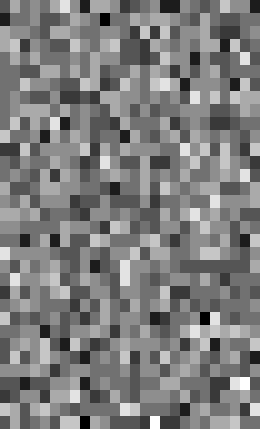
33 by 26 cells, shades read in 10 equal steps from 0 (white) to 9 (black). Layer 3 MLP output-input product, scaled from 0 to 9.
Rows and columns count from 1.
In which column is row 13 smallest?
11
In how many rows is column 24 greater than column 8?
14
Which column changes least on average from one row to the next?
15
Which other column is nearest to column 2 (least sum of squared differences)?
4
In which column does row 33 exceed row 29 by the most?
9
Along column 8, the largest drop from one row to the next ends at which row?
33
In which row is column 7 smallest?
1
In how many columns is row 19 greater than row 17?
13
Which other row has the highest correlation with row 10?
22
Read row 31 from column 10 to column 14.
7 6 3 5 6
